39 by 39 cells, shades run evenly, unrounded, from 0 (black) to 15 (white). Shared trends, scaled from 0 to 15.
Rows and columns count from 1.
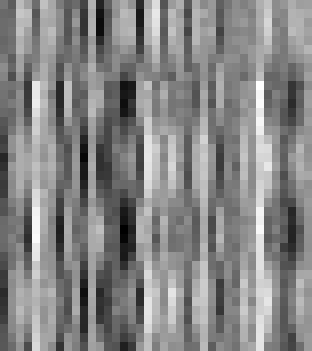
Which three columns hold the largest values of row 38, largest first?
33, 5, 19
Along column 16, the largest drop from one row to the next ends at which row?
10
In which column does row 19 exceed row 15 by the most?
34
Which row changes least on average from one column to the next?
7
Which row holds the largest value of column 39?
6
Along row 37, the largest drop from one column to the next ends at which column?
11
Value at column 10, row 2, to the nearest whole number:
8
